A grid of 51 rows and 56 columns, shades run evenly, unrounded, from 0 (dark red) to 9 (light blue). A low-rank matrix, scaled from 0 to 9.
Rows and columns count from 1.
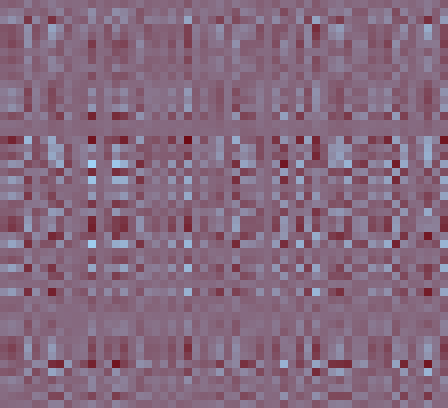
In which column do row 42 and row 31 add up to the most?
12
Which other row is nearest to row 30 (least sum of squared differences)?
50
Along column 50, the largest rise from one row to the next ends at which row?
22
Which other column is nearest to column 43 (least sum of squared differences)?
28
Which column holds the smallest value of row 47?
40
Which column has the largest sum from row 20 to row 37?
24
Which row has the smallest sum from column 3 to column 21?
46
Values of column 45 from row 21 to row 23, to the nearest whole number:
3 5 3
